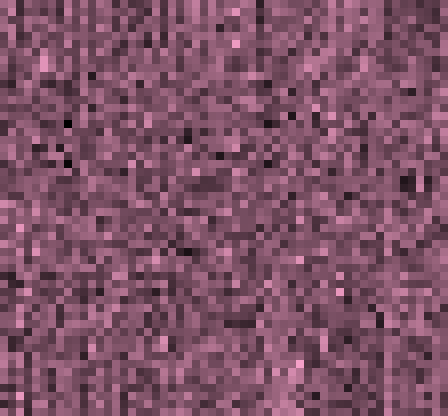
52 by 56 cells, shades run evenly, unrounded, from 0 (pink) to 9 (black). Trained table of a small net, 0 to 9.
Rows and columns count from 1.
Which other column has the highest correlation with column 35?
9
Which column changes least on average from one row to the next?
10
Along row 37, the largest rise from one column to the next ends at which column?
44
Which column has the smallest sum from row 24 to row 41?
49
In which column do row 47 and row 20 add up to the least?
37
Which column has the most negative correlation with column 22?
21
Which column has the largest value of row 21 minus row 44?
34
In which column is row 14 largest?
12
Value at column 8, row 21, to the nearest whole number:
4
